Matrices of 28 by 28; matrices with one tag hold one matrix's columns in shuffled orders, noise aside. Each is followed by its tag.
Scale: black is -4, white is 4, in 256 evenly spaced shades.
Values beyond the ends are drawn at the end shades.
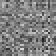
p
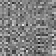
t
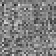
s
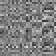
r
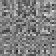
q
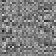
r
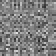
p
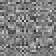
r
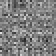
p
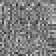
s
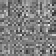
q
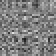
p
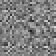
r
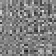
q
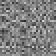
r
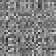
p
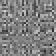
q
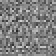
r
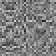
r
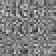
q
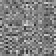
t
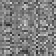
t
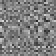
r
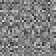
r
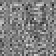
s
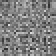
p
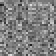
s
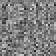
s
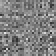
p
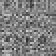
p
